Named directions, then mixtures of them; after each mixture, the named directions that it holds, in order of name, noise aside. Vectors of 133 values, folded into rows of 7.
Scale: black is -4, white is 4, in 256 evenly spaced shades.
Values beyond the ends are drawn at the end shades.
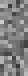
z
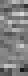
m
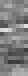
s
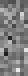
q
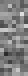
m, q, s.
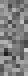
q, z.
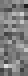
m, q.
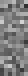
m, z.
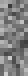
z.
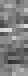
s.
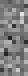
m, q, z.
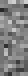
m, q.
